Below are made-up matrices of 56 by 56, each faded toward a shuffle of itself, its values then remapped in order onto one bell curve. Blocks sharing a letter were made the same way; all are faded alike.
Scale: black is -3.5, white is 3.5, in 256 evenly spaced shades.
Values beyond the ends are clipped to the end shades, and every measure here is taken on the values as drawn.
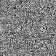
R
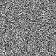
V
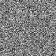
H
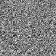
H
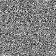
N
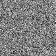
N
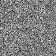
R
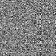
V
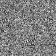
N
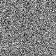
N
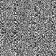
V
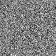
R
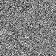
R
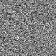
H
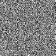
V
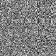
V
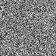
R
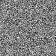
R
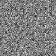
V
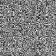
V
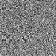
H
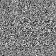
N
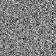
V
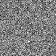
H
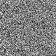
R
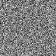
V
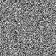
H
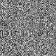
V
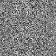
V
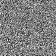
N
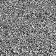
N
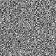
V
